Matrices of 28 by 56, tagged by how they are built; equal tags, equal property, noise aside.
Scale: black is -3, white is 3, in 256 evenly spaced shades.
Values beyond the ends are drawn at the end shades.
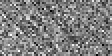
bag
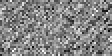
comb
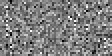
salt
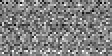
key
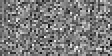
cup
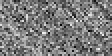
bag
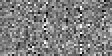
salt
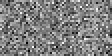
cup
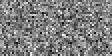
key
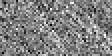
bag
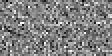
key
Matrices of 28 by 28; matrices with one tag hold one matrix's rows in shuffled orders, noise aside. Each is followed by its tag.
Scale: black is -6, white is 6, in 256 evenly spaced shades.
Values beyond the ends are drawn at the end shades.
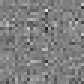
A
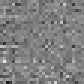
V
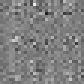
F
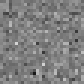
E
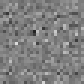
E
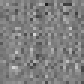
F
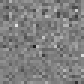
E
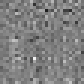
F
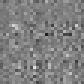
F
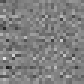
V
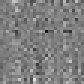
F
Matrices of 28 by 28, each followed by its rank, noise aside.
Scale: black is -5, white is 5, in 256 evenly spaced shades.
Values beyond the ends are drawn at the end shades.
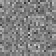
six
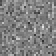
eight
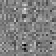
four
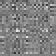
four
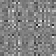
three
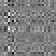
two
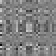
two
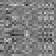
three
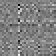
three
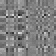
two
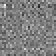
four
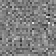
six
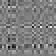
two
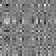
two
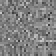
eight
